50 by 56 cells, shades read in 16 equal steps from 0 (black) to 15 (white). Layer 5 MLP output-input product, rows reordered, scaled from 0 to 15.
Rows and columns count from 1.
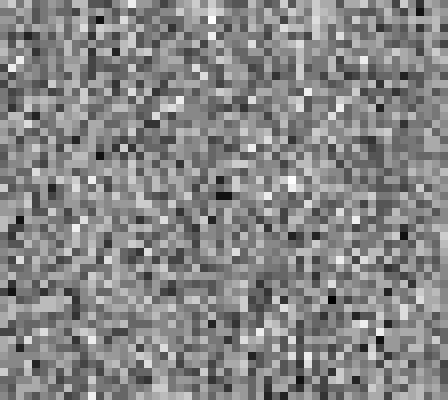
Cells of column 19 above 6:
32
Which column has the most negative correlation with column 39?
23
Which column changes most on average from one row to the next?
18
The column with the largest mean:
17
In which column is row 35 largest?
12
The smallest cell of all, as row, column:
38, 42
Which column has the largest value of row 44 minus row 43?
29
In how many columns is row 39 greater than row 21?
30
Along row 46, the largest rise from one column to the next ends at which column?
39
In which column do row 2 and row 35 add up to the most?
27
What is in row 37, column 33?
6
